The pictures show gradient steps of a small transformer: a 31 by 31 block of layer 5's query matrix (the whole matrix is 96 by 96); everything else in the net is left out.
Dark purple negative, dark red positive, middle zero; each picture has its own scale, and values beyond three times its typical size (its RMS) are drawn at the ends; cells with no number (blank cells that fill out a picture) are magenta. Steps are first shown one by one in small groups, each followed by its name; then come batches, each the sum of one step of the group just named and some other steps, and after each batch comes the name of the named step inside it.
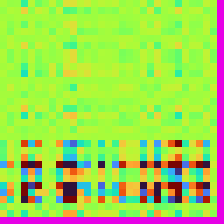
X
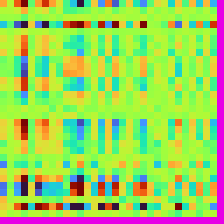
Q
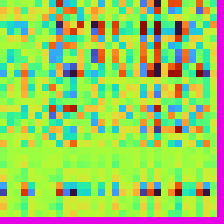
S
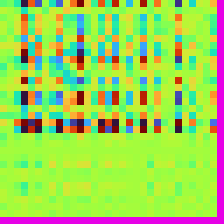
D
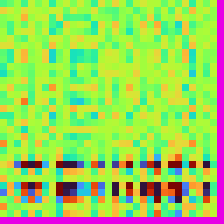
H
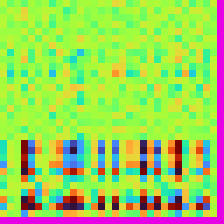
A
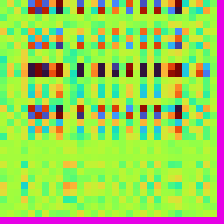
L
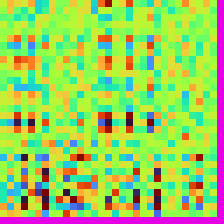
L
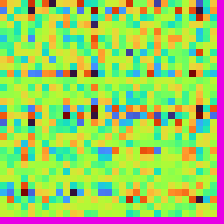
S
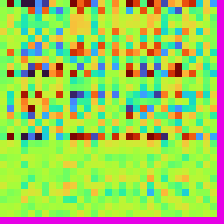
L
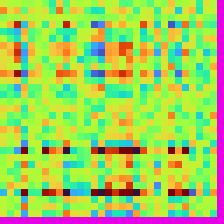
H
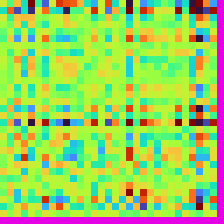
A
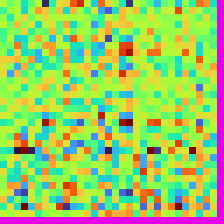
A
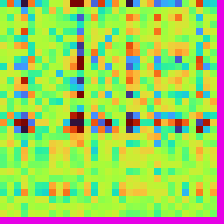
D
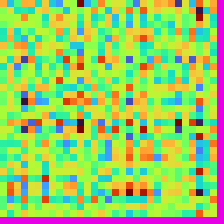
D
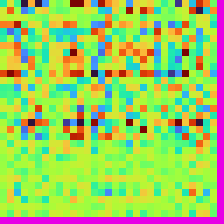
D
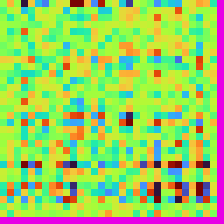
X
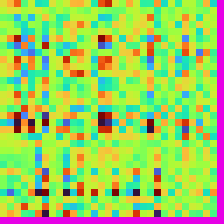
Q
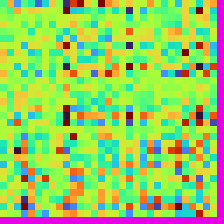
A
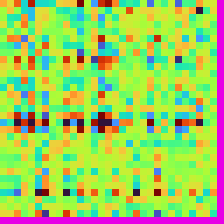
D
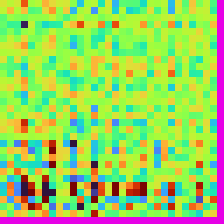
Q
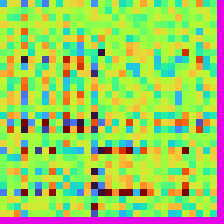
D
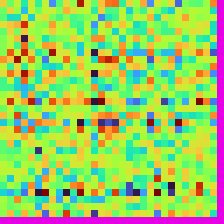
D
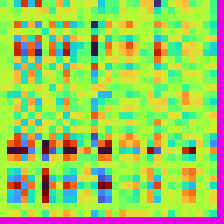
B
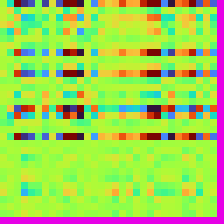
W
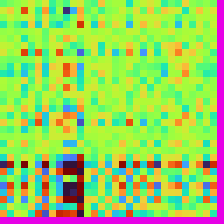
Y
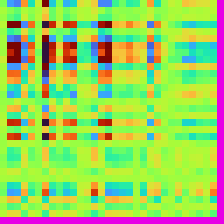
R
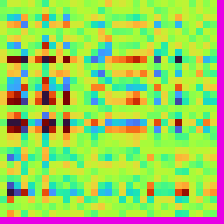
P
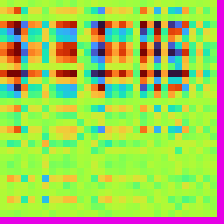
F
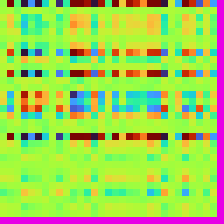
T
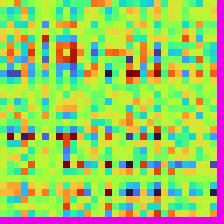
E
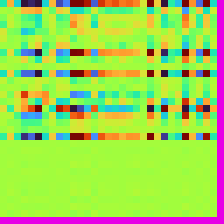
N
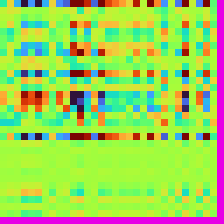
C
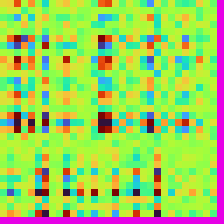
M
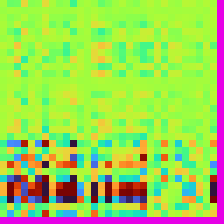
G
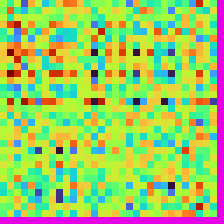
F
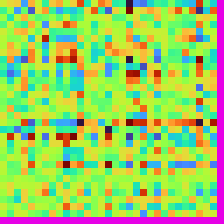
E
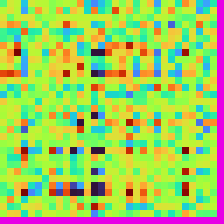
F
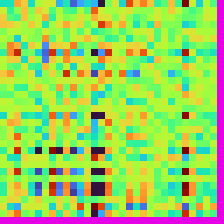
R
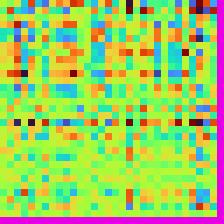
F
